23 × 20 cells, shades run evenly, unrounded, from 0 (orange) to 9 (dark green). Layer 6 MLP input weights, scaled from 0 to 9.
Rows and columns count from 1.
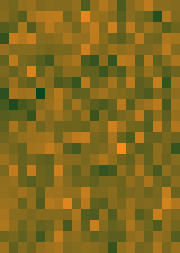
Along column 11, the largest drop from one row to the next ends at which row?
21
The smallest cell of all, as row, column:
14, 14
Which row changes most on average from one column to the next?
8
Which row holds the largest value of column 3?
10
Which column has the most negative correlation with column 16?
15
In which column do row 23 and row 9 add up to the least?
7
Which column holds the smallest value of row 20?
18
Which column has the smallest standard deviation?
3
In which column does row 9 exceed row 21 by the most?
1
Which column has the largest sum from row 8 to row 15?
19
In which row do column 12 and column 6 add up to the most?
16
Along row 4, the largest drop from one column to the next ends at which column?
2
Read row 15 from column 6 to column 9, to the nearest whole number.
6 4 4 4
